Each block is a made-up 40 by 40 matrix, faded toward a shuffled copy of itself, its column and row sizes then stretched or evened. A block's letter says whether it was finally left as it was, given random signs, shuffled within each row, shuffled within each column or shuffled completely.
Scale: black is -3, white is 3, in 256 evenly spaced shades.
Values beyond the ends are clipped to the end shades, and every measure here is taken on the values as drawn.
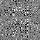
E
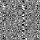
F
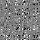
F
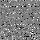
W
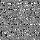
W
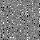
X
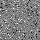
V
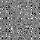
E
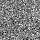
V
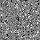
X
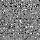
W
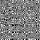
F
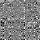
F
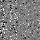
X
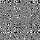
E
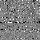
W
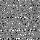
W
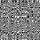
F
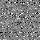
W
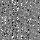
X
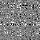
E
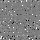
W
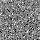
V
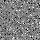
V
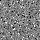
V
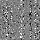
X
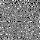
W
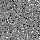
V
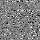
W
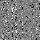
X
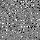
W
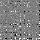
E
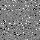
W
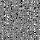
X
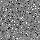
V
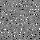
W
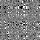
F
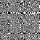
F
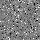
V
